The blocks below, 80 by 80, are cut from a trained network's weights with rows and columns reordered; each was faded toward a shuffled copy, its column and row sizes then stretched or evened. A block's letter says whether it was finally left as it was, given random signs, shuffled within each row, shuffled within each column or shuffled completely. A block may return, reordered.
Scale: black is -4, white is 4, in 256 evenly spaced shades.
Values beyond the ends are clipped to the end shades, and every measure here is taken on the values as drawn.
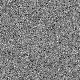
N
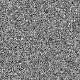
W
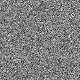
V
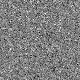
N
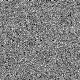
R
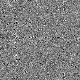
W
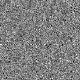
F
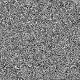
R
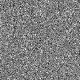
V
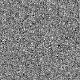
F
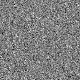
V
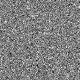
W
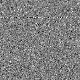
R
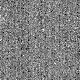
V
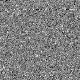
R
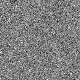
N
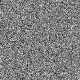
W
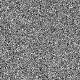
W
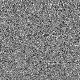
R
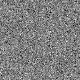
V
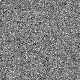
N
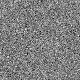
N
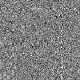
F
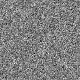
V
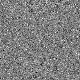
R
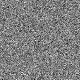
R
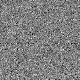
R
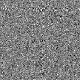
F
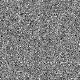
W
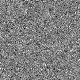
R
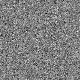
V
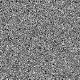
W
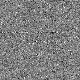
R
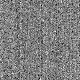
V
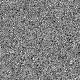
N
